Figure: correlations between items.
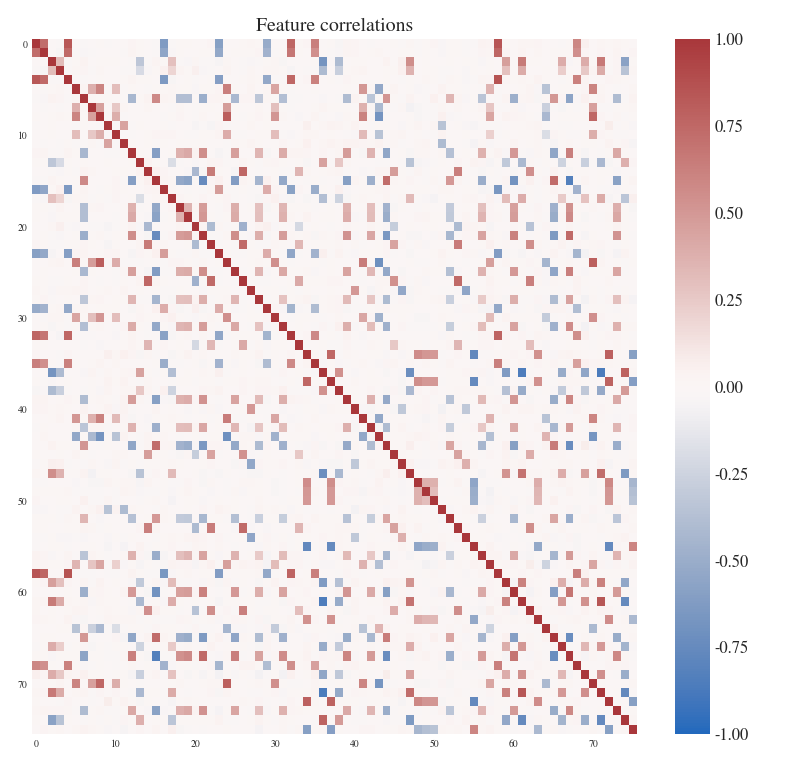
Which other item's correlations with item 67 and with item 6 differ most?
15
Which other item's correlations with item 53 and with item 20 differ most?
26
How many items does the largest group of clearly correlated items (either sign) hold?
18
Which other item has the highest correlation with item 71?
61
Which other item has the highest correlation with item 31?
67
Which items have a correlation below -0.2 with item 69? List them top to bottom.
13, 36, 38, 74
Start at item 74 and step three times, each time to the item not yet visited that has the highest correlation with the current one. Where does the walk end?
13
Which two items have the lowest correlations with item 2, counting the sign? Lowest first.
36, 74
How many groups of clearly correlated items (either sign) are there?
8
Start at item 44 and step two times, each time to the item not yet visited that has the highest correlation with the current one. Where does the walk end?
65
